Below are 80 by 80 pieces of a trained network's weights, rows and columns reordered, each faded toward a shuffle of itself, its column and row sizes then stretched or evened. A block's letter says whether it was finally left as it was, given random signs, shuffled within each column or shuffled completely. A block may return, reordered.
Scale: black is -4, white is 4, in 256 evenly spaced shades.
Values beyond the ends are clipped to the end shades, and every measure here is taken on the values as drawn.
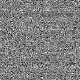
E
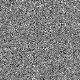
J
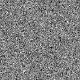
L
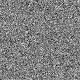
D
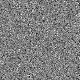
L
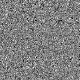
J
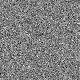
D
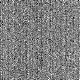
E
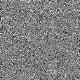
J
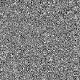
E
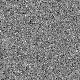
D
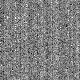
L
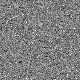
D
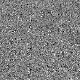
J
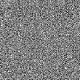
E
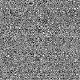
E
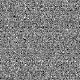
E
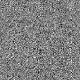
E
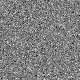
D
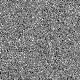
D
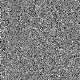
J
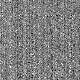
E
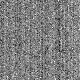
L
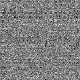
E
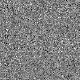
J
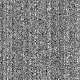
E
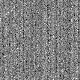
L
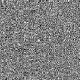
E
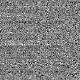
E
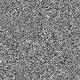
J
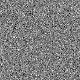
J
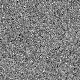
D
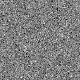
L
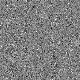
L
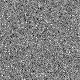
D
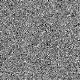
J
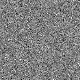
L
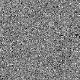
J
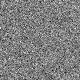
D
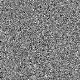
L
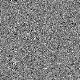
J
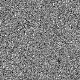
L
